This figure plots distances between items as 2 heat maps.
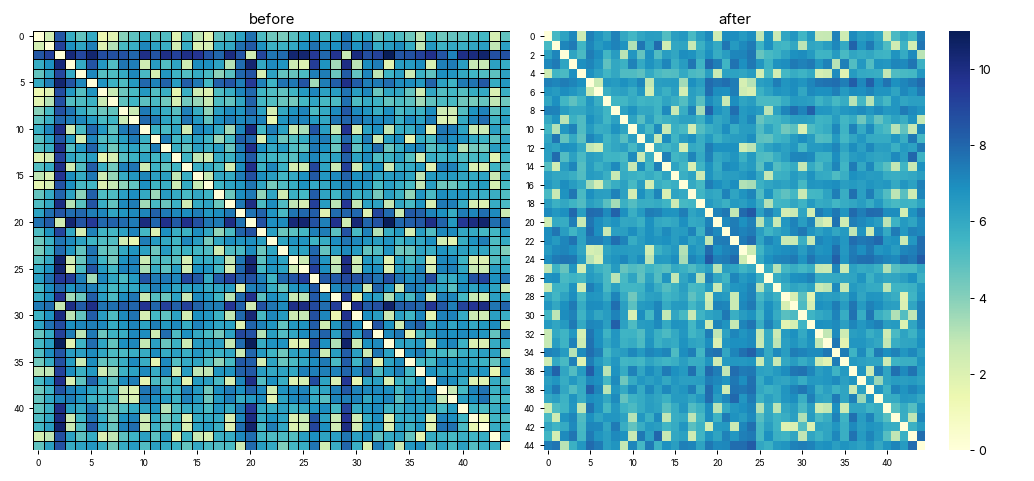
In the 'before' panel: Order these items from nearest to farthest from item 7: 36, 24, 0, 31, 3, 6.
0, 6, 36, 24, 3, 31
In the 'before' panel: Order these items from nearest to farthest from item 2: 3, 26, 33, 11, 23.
23, 11, 26, 3, 33
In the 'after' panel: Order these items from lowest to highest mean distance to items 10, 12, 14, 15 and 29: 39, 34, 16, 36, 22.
16, 22, 39, 34, 36
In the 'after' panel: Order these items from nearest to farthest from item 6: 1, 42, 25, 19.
25, 1, 42, 19
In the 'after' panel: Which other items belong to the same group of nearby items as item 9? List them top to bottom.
2, 44
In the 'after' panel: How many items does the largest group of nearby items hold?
9
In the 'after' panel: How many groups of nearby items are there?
10
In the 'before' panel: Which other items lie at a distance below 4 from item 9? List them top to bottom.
8, 22, 38, 39
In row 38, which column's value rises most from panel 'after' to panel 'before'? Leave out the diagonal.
21
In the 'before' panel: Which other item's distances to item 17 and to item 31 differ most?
19
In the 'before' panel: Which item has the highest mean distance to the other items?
2
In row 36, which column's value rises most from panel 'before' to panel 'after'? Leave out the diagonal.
43
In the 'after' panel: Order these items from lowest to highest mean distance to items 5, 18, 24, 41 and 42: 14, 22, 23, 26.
23, 14, 26, 22
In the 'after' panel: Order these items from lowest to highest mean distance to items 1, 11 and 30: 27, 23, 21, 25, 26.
25, 27, 26, 23, 21
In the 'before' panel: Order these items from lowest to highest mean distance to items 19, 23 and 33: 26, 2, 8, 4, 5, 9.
4, 8, 9, 5, 26, 2
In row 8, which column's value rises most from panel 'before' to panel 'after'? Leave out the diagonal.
22
